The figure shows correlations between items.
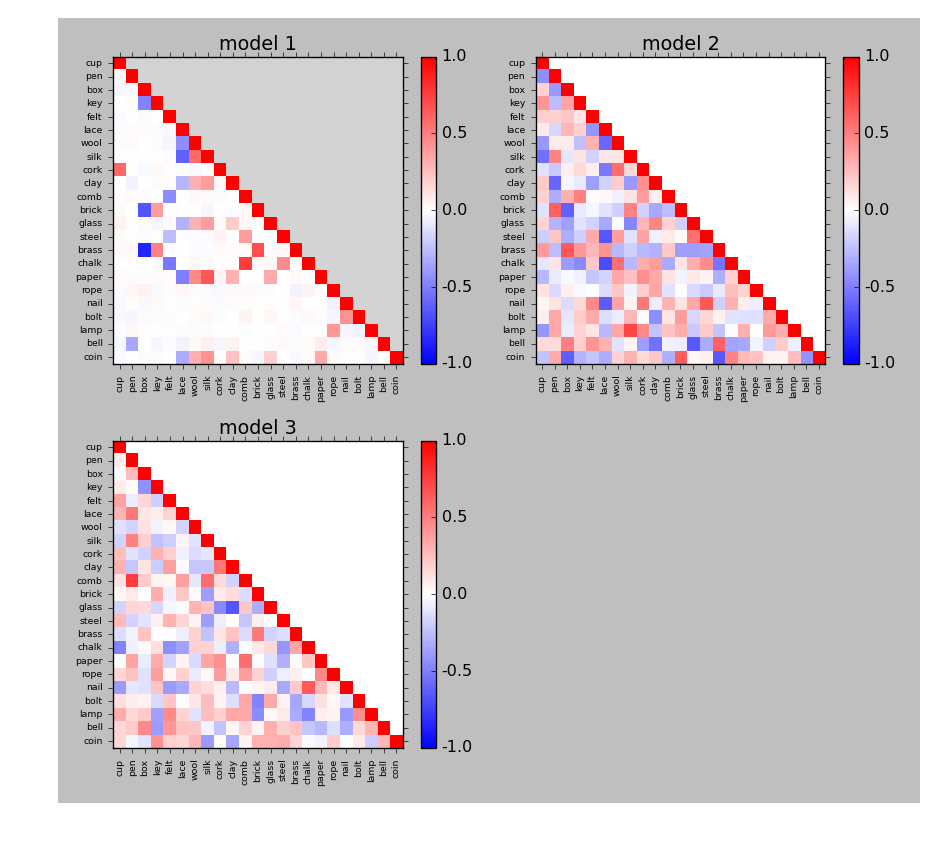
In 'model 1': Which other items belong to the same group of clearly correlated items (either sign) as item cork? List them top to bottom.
cup
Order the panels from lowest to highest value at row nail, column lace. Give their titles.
model 2, model 3, model 1
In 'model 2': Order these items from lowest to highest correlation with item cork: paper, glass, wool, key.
key, glass, paper, wool
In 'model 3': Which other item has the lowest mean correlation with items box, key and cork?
glass
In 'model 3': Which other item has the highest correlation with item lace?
pen
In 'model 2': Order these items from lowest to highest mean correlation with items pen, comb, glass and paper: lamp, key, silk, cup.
cup, key, silk, lamp
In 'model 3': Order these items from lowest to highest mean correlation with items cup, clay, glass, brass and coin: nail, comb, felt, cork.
nail, comb, cork, felt
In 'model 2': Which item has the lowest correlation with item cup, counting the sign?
silk
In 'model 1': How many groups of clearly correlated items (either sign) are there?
7
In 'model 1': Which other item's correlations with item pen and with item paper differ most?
silk
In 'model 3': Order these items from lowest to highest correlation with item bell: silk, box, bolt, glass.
silk, bolt, glass, box
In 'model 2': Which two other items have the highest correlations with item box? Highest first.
brass, bell
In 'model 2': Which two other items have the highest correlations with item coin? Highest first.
brick, chalk
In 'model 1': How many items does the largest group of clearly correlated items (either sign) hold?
7
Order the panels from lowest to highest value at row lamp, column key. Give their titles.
model 3, model 1, model 2
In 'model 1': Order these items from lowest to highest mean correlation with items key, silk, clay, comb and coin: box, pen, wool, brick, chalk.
box, pen, brick, chalk, wool
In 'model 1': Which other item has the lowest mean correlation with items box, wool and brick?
lace
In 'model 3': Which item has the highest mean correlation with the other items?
comb
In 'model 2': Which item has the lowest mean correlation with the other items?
lace
